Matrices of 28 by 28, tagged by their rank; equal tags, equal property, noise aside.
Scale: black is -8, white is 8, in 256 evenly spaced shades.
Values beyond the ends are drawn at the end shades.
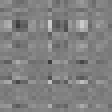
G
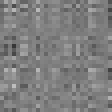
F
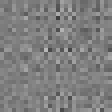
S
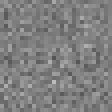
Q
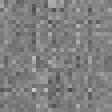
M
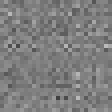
Q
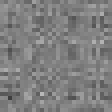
M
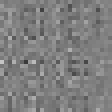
M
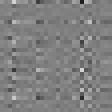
F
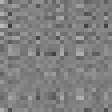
S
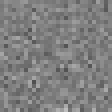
Q
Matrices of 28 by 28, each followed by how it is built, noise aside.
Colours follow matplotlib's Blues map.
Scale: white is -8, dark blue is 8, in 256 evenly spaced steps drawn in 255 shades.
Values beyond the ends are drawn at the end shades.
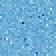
sparse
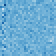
uneven columns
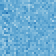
uneven columns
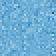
uneven columns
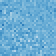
lower triangular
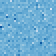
sparse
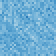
Toeplitz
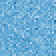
uneven columns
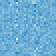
uneven columns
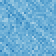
Toeplitz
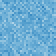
Toeplitz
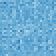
low rank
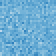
lower triangular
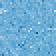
sparse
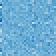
uneven columns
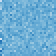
uneven columns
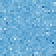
sparse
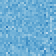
uneven columns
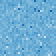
sparse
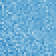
lower triangular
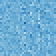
uneven columns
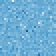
sparse
